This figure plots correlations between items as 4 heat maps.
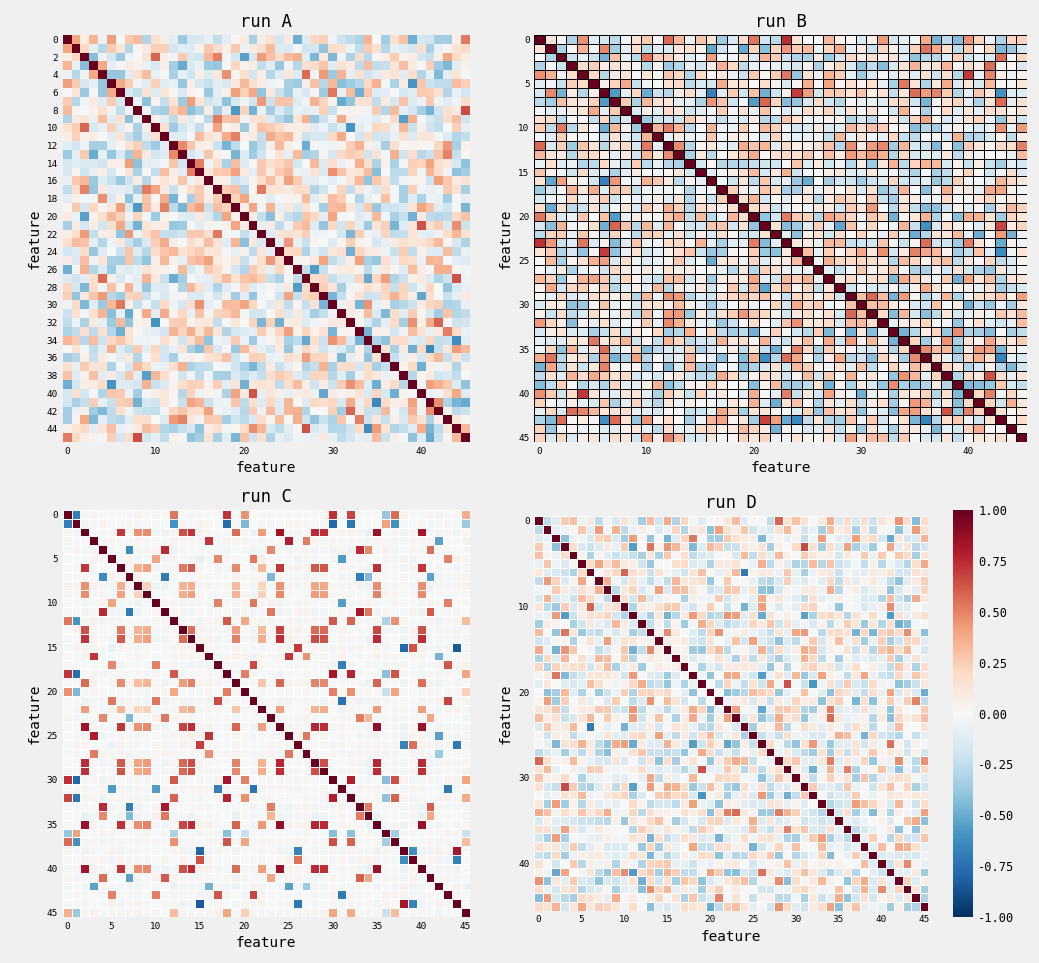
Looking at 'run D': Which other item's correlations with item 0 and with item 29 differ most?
42
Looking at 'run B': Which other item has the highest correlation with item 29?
31
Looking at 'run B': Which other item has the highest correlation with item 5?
34
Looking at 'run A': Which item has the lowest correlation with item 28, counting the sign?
26
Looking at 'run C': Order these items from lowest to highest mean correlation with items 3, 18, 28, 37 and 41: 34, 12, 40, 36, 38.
36, 38, 34, 40, 12
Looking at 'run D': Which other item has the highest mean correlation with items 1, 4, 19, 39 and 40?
29
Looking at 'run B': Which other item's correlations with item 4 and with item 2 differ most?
40
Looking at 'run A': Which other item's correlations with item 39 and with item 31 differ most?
42
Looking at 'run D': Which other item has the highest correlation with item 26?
41
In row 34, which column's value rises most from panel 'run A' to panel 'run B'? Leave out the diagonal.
27
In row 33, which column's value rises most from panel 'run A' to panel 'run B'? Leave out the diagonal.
30
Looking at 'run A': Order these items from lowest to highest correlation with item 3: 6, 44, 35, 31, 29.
35, 44, 6, 31, 29
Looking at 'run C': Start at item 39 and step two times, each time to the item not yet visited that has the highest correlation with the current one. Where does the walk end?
26
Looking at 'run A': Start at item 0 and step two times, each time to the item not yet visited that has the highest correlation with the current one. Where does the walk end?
8
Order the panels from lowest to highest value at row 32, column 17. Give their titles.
run B, run A, run C, run D
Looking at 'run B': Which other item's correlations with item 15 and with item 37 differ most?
0
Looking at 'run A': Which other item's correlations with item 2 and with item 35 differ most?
20
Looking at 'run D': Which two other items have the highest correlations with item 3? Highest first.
31, 13
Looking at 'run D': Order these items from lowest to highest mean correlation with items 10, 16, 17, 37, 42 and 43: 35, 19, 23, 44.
19, 35, 44, 23
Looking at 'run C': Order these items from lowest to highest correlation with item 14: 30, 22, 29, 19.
30, 22, 19, 29
